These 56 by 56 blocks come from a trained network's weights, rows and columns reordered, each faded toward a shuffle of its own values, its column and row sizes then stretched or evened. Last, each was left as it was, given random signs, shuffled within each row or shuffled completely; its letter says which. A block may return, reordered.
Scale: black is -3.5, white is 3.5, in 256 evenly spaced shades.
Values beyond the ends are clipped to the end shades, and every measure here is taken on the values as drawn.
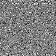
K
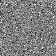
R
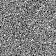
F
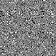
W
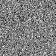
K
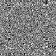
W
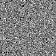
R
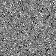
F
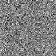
W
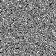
F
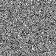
K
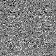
W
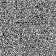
K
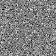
R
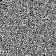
F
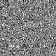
W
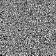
R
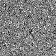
F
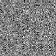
W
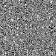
W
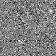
W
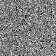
R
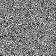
K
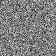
F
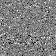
K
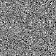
R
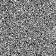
K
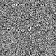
W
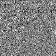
R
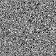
K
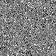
F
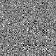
W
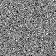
F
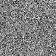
K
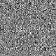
W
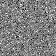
F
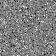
F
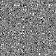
W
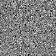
R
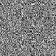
W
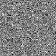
W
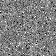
F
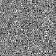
W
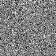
R
